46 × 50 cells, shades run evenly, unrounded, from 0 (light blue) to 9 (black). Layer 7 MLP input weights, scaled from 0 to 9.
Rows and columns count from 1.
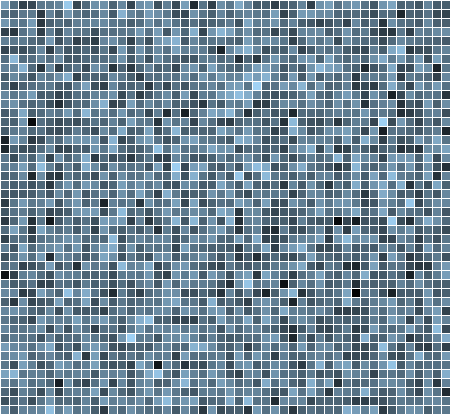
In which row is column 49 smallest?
37
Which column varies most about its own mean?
40
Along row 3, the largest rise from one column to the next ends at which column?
5
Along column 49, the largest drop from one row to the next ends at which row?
21
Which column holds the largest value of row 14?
4
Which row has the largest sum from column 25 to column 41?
25
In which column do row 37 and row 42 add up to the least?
18
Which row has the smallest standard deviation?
3
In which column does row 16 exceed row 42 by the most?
1
